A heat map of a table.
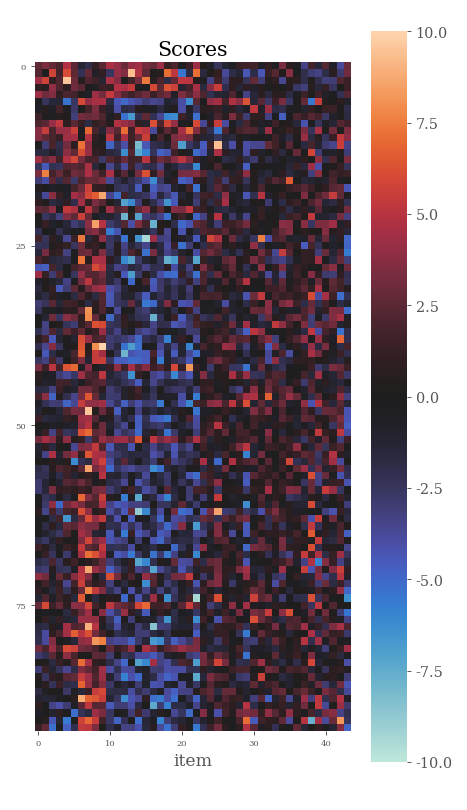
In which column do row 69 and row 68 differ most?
39
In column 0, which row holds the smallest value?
28
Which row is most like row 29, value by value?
7
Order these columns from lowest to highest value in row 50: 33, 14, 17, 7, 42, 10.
14, 17, 10, 33, 42, 7
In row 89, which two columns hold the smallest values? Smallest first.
16, 18
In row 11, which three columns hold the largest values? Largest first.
25, 6, 42
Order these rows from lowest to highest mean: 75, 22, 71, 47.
47, 22, 71, 75
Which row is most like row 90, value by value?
55
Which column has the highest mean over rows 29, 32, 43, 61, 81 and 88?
6
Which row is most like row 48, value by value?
34
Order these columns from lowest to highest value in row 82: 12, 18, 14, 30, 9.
14, 12, 18, 30, 9
